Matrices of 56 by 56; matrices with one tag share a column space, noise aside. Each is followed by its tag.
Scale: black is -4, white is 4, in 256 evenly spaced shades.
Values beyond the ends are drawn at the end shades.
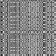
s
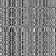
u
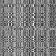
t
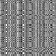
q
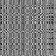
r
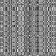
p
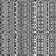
s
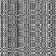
q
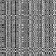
q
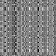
p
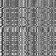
u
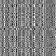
t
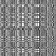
t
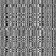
t
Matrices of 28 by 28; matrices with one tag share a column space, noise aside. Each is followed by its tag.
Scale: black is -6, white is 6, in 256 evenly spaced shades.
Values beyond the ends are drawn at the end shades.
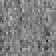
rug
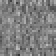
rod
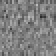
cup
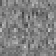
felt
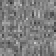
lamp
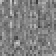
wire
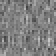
rod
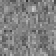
rod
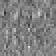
felt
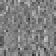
rod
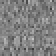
rod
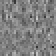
cup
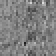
wire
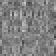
lamp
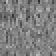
cup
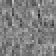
felt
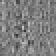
lamp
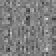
rug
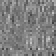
rod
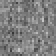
rug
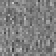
rug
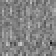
wire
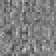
rug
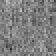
rug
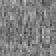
felt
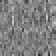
cup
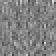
wire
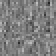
lamp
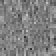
rod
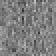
rug
